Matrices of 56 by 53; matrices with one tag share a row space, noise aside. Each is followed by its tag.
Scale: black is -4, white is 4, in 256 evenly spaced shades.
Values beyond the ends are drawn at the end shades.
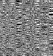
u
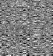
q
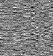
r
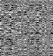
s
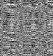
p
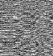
r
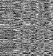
r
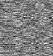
r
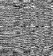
r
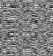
p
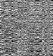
s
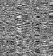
u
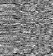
r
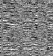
p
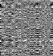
s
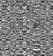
q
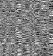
u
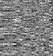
r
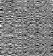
s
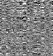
q
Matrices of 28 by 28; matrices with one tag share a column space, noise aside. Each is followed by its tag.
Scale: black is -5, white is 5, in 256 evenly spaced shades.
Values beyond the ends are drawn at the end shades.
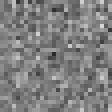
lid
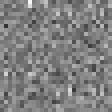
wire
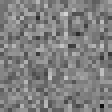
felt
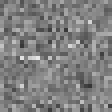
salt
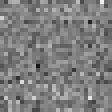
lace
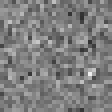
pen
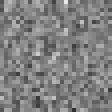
lace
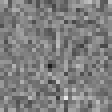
lace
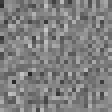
wire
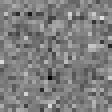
felt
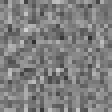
pen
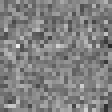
salt
